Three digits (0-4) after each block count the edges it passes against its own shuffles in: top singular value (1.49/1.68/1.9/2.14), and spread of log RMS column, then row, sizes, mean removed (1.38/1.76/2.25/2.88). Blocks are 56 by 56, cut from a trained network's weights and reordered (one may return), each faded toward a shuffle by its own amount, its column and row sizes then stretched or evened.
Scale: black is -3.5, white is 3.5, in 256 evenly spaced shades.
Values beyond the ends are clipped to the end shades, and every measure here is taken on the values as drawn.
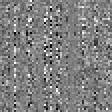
0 4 1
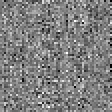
2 3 1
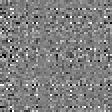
1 3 4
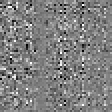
1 4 2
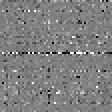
3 0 3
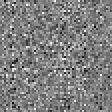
1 2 0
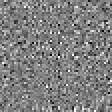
2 1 2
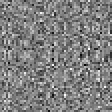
4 3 0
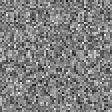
3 0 0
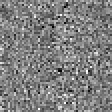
1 2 1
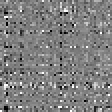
2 3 4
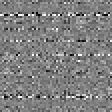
3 1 4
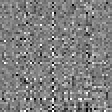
3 3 2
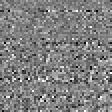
1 1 4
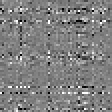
3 3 4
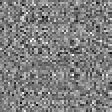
3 1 2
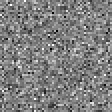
1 0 0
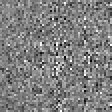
1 3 1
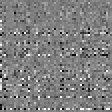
3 3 4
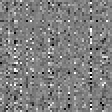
2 4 2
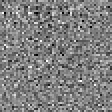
2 1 3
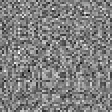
3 0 0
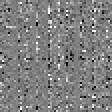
0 4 1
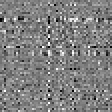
3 2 4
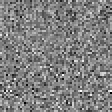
1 0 1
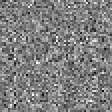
3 2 2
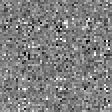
0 3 2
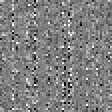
0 4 1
